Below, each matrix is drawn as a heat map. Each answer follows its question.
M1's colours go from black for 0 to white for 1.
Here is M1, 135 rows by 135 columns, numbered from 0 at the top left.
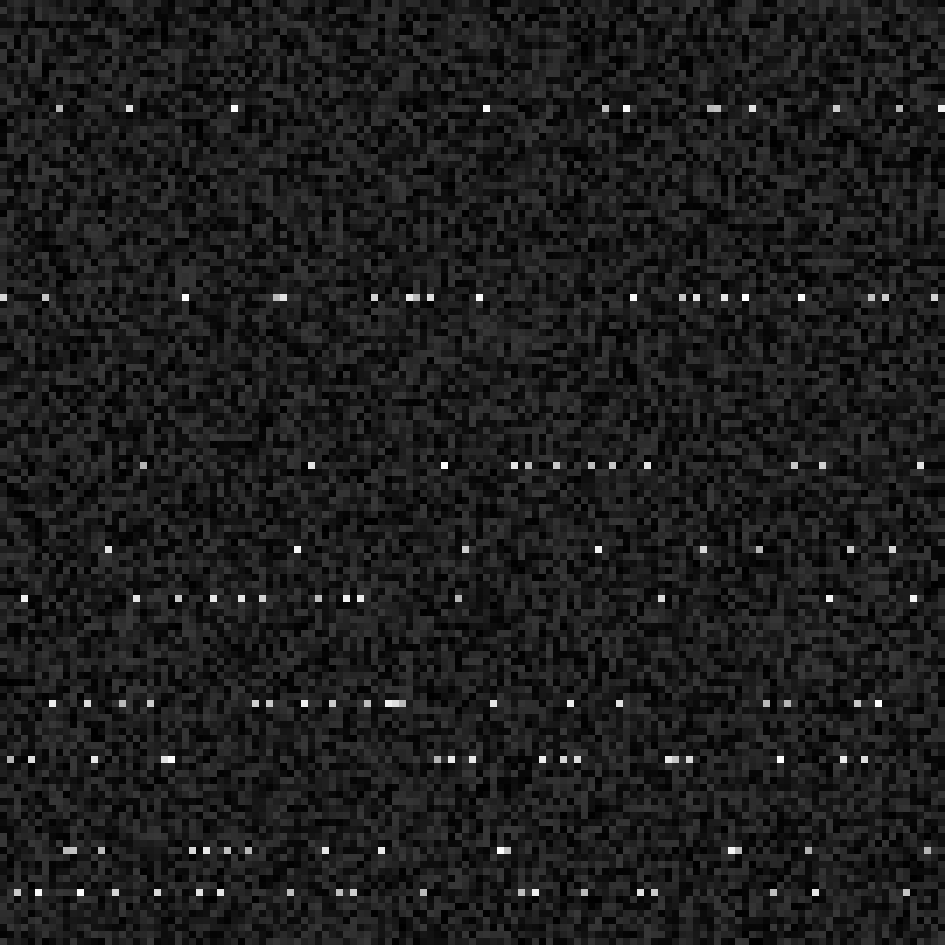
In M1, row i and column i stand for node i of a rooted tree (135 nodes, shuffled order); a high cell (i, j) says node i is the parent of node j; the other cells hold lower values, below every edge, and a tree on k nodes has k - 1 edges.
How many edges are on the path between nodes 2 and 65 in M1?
4
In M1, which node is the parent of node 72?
121
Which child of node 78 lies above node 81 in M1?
100
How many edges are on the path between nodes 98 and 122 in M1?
4
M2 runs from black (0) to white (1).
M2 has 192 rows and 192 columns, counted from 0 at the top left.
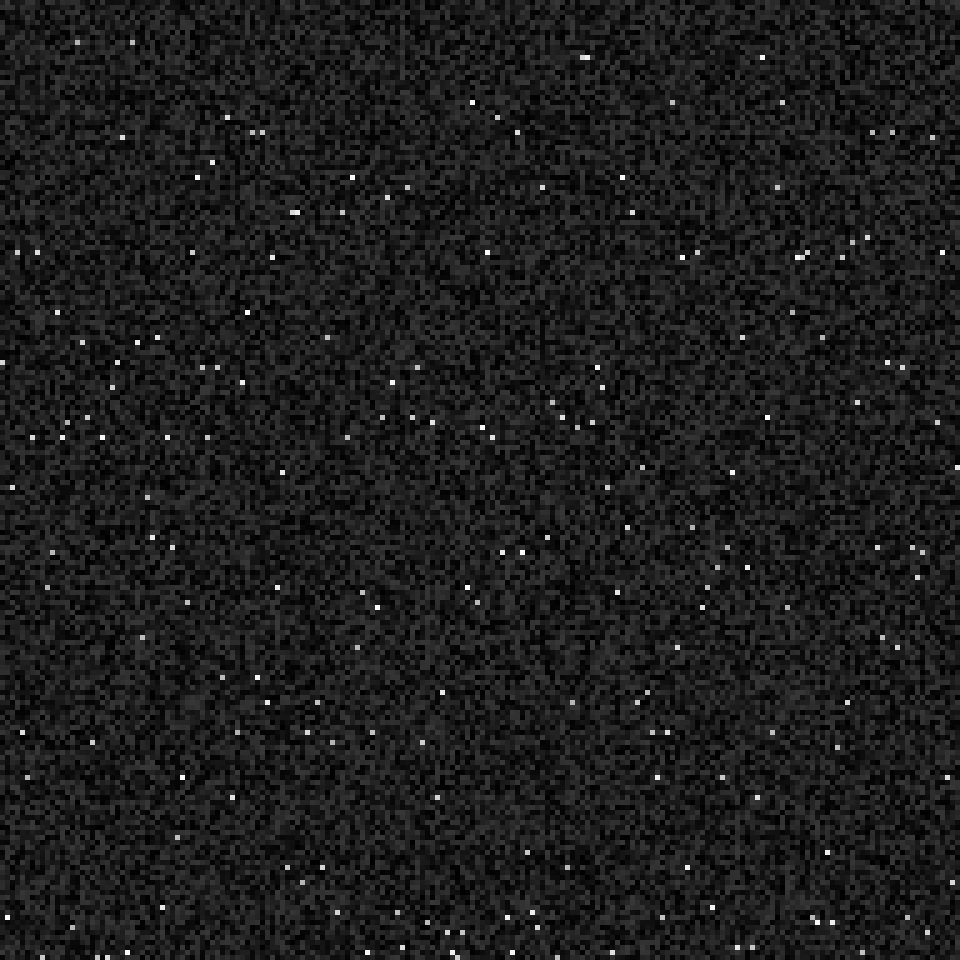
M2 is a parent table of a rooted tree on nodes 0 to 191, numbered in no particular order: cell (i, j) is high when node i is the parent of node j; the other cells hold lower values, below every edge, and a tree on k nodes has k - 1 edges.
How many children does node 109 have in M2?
4
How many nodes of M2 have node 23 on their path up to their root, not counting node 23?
3
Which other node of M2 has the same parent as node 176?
28
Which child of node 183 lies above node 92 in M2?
181
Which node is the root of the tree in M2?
62
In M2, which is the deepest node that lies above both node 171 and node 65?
80
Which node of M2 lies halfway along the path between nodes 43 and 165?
76
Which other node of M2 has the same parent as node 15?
26
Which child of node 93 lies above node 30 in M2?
191
